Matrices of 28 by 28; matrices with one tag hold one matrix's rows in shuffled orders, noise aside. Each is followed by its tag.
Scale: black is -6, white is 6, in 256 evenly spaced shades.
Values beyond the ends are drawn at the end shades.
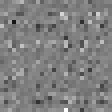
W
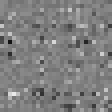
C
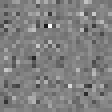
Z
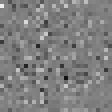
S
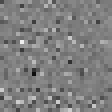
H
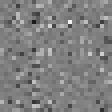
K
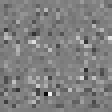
Z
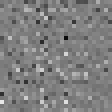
S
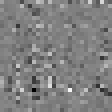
K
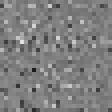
H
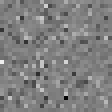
S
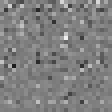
W
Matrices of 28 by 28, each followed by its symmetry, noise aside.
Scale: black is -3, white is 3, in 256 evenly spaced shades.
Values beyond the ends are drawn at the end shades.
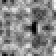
mirrored top to bottom.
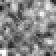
symmetric across the other diagonal.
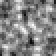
same after a half turn.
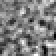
antisymmetric.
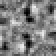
same after a half turn.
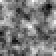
symmetric across the other diagonal.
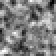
antisymmetric.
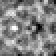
mirrored top to bottom.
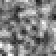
symmetric across the other diagonal.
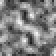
same after a half turn.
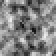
same after a half turn.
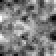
mirrored top to bottom.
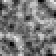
symmetric across the other diagonal.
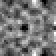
mirrored top to bottom.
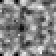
mirrored top to bottom.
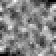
same after a half turn.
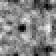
mirrored top to bottom.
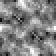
same after a half turn.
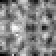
mirrored top to bottom.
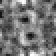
same after a half turn.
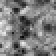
mirrored top to bottom.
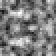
mirrored top to bottom.
